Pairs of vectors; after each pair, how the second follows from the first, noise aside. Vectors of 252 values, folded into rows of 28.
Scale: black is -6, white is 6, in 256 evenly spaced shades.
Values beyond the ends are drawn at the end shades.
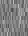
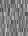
wrapped around.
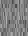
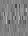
partly zeroed.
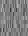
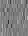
wrapped around, partly zeroed.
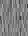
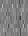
partly zeroed.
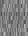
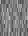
wrapped around.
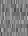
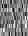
wrapped around, negated, scaled up.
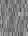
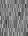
negated.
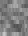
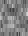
wrapped around.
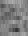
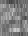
negated.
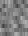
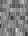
wrapped around.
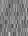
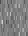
wrapped around, partly zeroed.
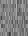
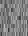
wrapped around.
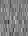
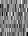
wrapped around, negated, scaled up.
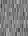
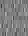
partly zeroed.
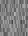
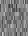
wrapped around.
